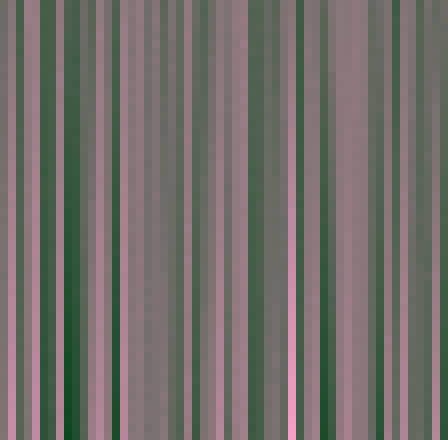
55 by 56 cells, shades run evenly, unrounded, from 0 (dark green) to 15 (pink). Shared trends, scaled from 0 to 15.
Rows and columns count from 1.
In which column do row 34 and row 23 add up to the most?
37
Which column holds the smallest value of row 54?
9
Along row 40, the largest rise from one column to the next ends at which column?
16
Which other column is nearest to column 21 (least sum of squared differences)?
35
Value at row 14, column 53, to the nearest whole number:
5
